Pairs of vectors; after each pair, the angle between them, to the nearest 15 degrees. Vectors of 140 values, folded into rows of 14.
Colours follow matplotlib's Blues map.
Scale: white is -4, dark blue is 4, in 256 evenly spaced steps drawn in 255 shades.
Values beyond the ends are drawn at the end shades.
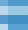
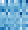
105 degrees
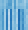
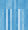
165 degrees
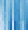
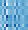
75 degrees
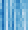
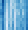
45 degrees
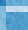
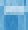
45 degrees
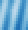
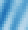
105 degrees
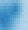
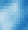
165 degrees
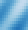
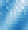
15 degrees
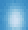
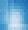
30 degrees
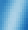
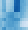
135 degrees
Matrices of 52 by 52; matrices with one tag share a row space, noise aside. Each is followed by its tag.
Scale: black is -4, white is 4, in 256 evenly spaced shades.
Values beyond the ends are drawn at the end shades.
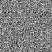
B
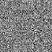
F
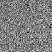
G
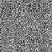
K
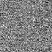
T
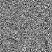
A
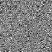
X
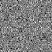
B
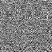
K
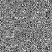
A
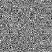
B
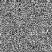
K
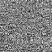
T
